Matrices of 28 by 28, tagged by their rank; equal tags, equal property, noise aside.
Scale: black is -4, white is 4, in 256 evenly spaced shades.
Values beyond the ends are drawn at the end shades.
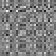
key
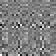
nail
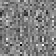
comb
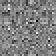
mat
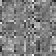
comb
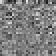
comb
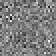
mat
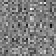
comb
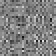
nail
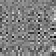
nail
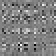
key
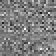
mat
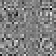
comb
